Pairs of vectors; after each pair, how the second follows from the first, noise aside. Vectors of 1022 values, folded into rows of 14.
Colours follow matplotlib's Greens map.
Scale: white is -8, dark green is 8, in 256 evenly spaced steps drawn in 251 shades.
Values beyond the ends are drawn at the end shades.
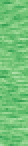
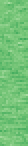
negated, shrunk.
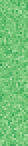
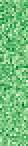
reversed, negated, scaled up.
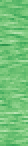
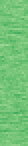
negated, shrunk.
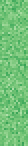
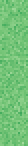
negated, shrunk.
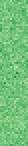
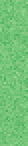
negated, shrunk.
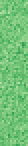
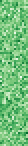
reversed, negated, scaled up.
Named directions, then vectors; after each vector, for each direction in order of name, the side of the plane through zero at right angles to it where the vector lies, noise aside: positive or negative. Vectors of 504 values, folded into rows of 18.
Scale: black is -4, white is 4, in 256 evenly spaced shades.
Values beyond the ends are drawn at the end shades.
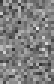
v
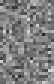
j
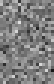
negative, negative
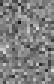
positive, positive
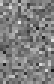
negative, negative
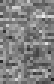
negative, positive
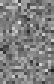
negative, negative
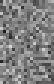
negative, positive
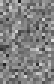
negative, negative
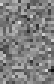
negative, negative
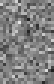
negative, negative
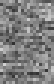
positive, positive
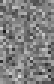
negative, positive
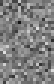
positive, positive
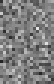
negative, positive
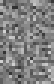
positive, negative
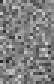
negative, positive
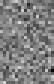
negative, negative
